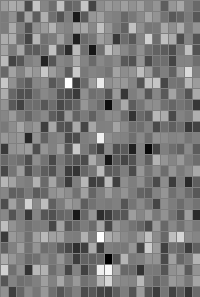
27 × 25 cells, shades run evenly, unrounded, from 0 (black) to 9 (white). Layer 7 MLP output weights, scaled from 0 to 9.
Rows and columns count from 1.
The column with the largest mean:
13
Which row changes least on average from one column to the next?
18
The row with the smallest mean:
27
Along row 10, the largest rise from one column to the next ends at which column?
15
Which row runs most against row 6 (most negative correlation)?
23
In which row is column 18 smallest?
25
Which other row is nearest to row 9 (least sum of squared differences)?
21
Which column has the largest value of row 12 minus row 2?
10
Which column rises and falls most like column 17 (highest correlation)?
19
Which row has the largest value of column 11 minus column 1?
22
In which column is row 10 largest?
16
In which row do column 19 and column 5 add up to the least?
14
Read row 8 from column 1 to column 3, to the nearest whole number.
7 5 4
